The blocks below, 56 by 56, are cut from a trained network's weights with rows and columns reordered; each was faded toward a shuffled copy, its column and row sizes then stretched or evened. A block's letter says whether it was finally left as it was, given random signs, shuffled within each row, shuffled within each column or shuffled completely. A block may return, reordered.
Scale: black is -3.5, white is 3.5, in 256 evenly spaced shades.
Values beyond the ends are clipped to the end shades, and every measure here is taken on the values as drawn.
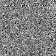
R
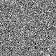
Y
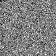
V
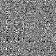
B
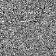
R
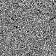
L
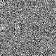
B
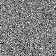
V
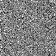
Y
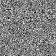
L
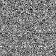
L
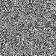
B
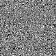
R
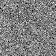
V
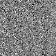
Y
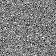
V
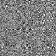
B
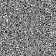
B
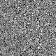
Y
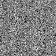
Y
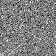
V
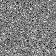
V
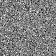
V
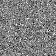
V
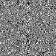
B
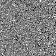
Y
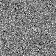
V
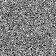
V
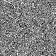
V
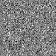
B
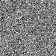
L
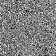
V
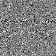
R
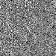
Y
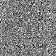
B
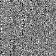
Y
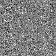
Y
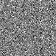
Y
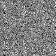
Y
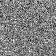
L
